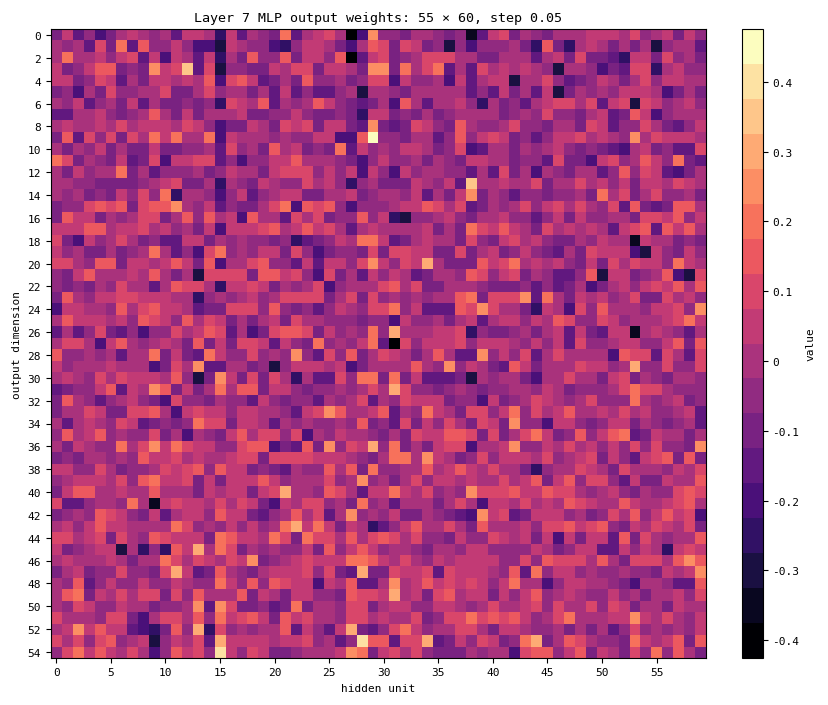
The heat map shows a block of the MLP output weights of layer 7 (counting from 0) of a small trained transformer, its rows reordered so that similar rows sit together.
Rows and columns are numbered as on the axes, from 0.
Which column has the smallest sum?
44
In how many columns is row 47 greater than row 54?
24
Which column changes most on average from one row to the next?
53
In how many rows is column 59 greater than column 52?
24
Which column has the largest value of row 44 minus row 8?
15
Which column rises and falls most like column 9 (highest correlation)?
14
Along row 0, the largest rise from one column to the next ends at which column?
29
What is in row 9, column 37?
0.15
